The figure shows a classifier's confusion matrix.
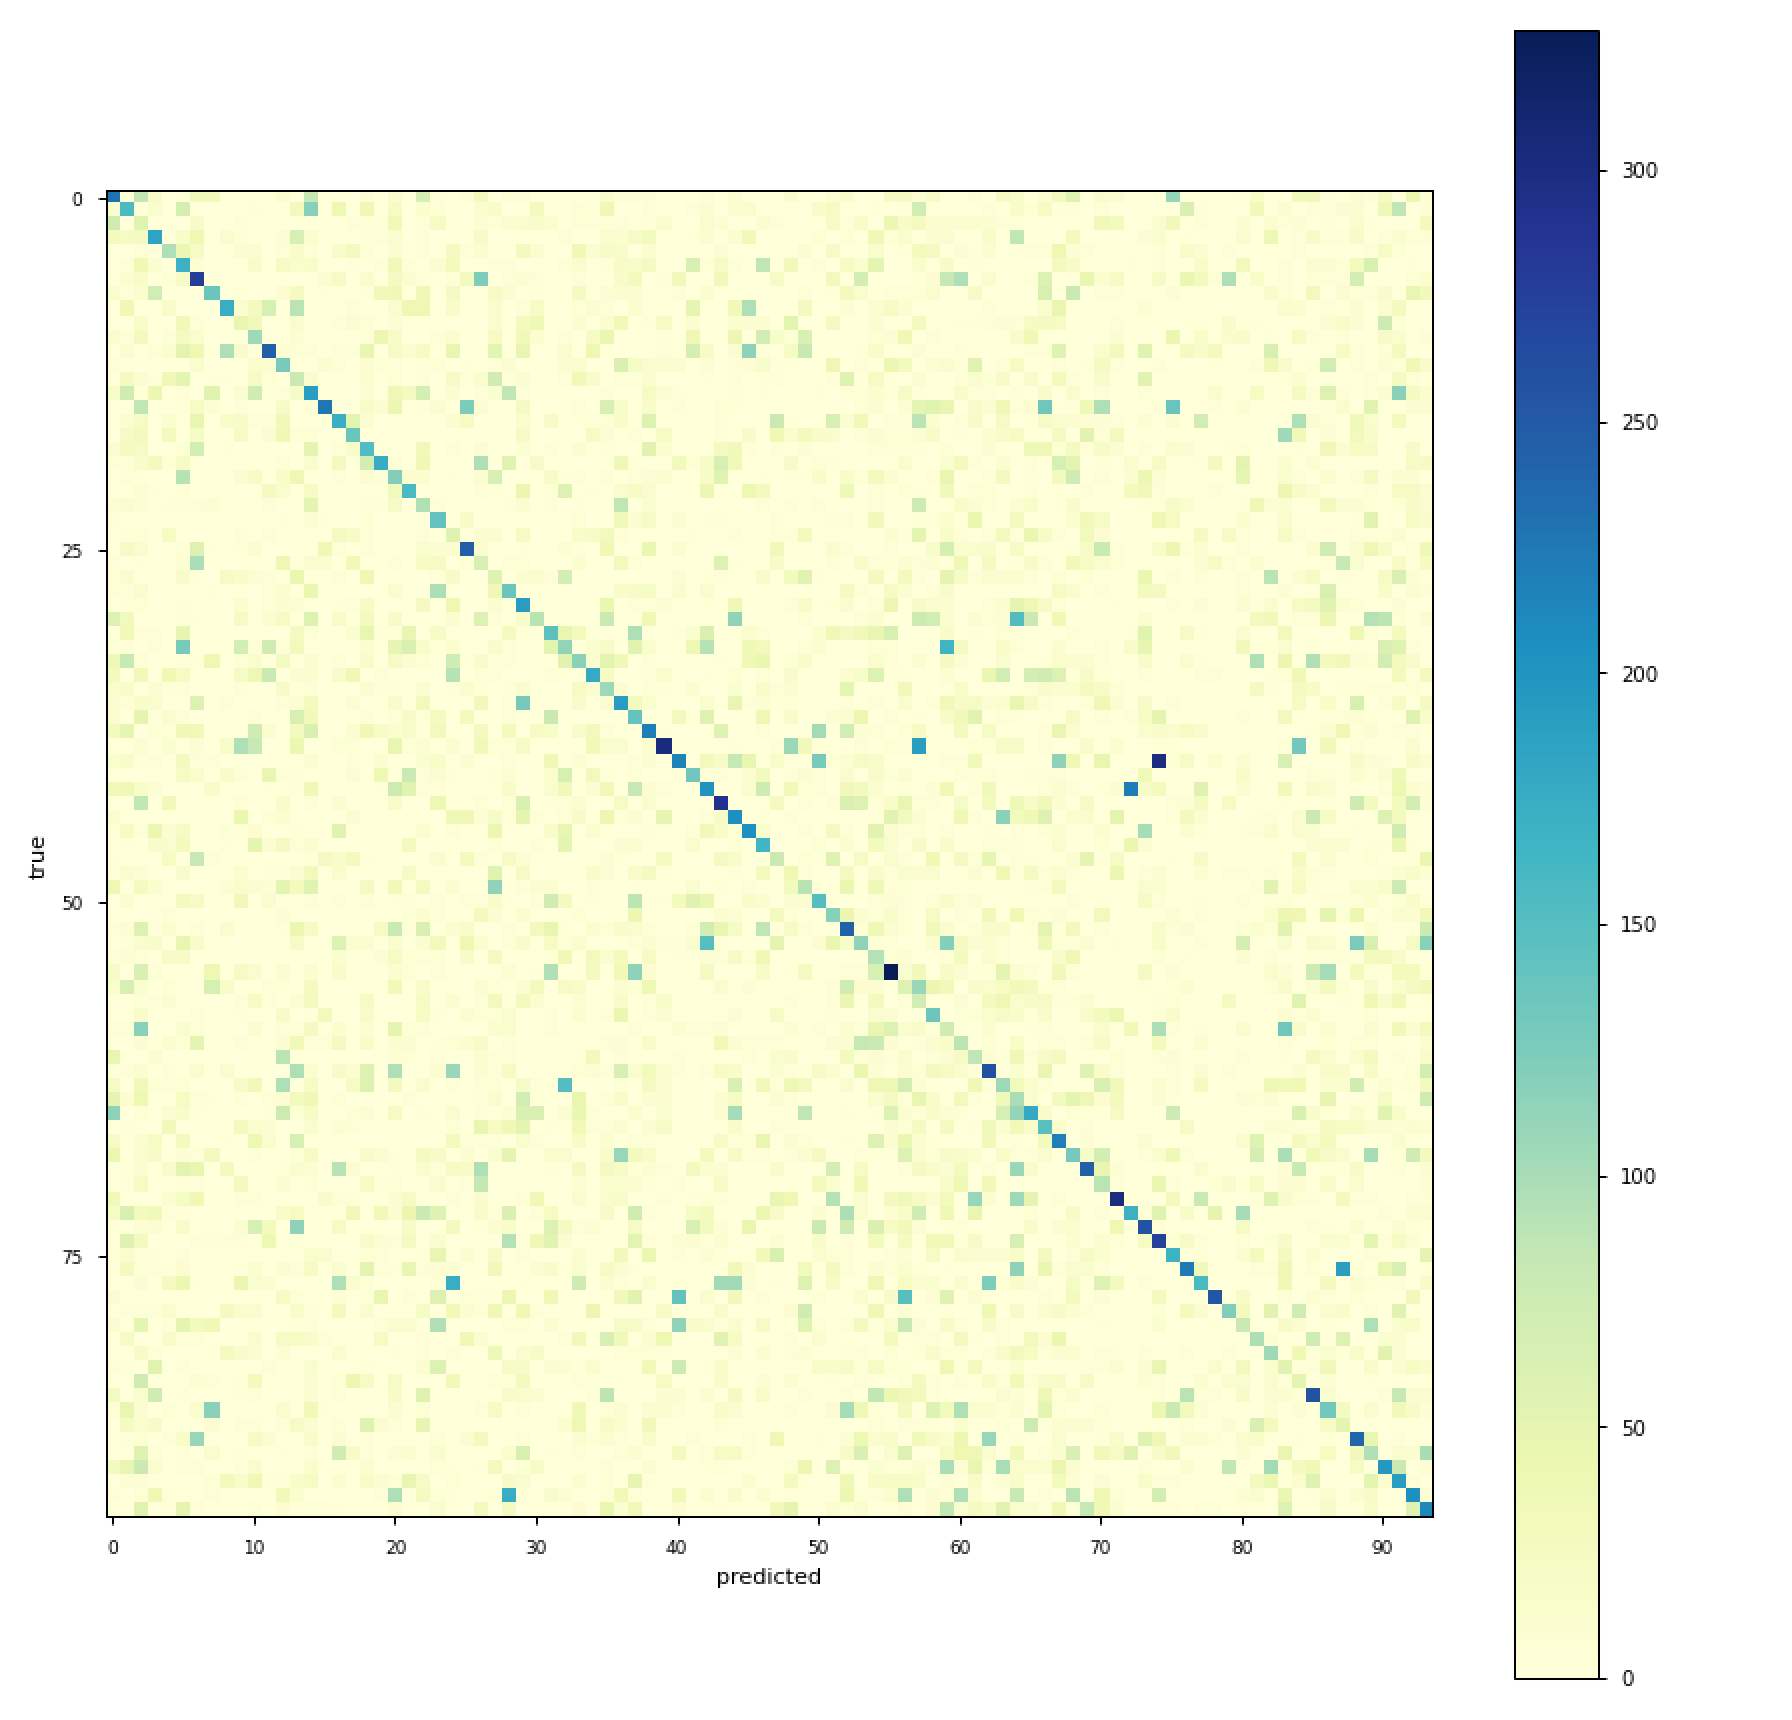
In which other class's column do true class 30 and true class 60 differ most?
64
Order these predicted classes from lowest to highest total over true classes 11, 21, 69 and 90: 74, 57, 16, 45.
74, 57, 16, 45
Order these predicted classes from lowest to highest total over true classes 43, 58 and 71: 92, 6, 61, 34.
34, 6, 92, 61
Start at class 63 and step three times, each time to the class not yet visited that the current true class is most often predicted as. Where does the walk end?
83
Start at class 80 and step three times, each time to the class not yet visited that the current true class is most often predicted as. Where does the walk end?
28
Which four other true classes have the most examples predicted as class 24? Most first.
77, 62, 34, 33
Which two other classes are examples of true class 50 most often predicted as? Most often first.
37, 31
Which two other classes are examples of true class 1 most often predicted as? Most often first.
14, 91
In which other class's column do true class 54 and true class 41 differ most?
21
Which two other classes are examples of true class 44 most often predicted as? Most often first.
63, 85
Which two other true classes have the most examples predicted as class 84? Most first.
39, 16
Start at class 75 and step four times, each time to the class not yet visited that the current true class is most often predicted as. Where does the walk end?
87
